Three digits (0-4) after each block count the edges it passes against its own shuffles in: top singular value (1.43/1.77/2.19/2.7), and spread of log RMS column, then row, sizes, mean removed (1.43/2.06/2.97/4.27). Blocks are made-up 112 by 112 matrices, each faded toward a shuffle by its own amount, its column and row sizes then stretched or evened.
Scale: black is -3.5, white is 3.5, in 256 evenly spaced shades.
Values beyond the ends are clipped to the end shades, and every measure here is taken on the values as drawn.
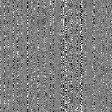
4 4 0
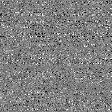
2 0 3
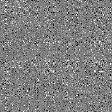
2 2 2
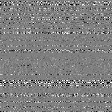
4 0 4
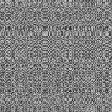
4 2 2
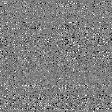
1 2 3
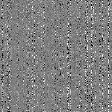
2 4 0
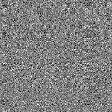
3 1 2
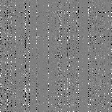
1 4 2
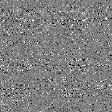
2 1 3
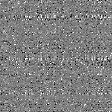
3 1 2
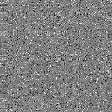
3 0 0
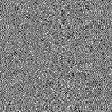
4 1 0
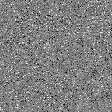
2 0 0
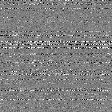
2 0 4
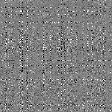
2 3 3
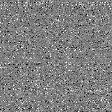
2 0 2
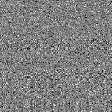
3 0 2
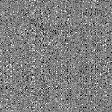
3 2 2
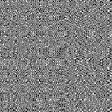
4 2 2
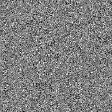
0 2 0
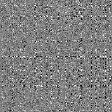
3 3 2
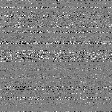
1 1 4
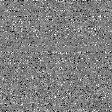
1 0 3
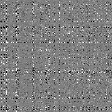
3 3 3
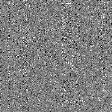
0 2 1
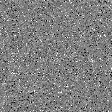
1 0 1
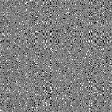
4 2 1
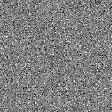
2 1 0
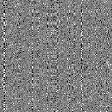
4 3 0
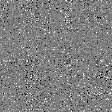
2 2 2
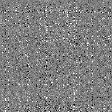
1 3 2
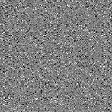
3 1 1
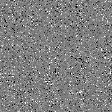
0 2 1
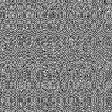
4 0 0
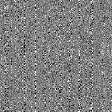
3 3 0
